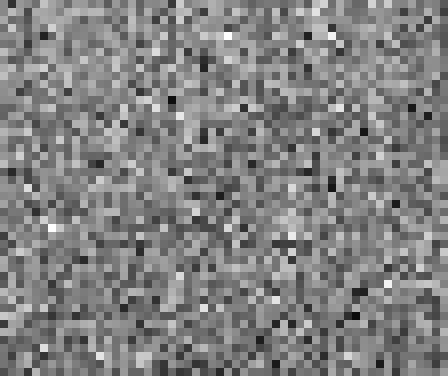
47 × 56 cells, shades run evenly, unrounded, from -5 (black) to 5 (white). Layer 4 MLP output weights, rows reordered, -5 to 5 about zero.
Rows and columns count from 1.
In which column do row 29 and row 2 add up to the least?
26
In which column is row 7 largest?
20
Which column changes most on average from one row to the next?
35
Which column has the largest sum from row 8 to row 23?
15
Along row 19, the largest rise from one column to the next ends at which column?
38
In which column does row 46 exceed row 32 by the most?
18
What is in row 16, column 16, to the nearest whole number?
-3
